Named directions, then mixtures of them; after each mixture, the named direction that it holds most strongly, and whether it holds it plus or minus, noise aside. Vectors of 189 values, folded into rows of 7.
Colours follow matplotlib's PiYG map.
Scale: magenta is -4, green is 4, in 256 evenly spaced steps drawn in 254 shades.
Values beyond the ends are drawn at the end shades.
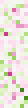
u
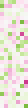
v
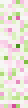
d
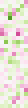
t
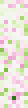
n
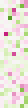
u, plus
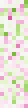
t, minus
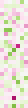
d, minus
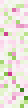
u, plus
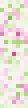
t, plus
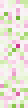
d, minus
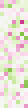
v, minus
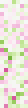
n, minus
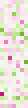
d, plus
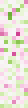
t, plus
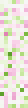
u, plus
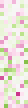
v, minus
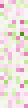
v, minus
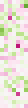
t, minus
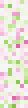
d, minus
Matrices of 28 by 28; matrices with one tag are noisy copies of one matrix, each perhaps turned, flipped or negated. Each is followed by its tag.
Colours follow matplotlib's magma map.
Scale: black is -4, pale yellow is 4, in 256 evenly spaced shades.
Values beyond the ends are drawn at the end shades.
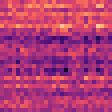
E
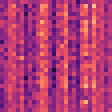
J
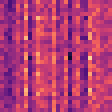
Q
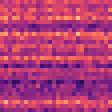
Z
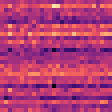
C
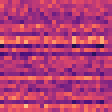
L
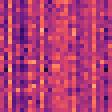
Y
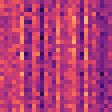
Q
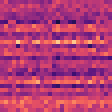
Q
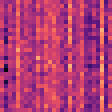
Y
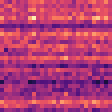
Z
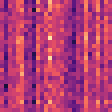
C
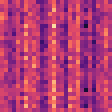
J
